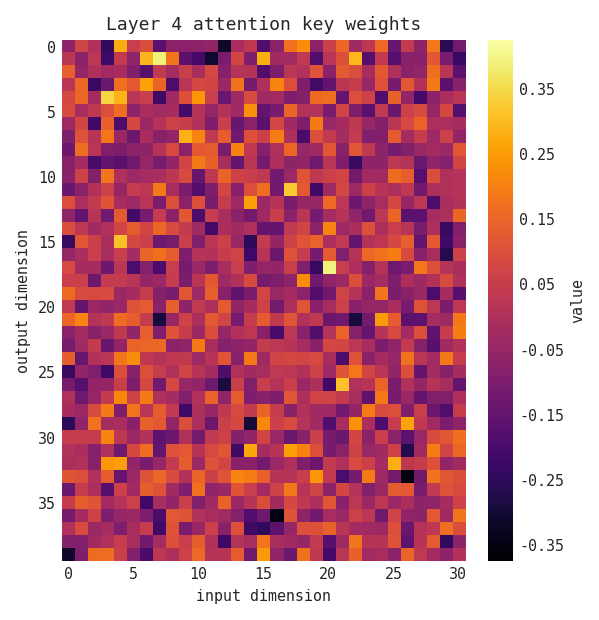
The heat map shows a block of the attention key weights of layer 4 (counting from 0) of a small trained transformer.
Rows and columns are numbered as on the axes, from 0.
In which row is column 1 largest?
21
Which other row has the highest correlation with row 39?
29
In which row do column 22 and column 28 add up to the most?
1
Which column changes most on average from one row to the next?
7
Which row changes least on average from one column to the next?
23
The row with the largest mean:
33
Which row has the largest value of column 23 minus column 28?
28
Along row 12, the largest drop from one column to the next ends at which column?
15
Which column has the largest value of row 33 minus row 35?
6
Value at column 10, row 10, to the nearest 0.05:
-0.15
